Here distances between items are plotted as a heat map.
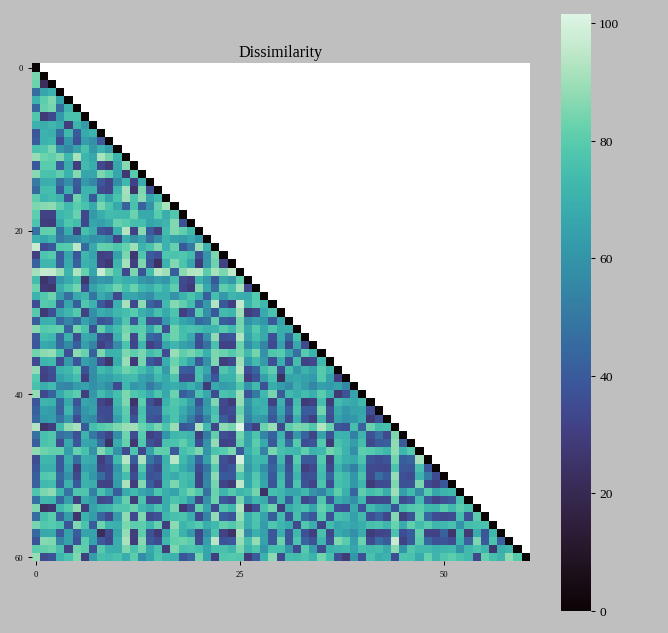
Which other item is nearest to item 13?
11
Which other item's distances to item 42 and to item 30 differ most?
12
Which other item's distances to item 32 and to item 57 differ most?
8
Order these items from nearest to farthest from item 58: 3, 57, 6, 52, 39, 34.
34, 57, 3, 39, 52, 6
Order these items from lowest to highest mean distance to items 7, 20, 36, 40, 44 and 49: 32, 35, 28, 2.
2, 28, 32, 35
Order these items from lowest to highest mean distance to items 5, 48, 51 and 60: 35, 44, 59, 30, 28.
30, 28, 44, 59, 35
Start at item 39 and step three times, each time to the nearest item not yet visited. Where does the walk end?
28
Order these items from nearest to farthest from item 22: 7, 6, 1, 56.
1, 6, 7, 56
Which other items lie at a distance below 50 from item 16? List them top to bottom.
4, 7, 32, 35, 56, 59
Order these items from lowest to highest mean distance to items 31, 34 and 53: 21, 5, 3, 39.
5, 3, 21, 39
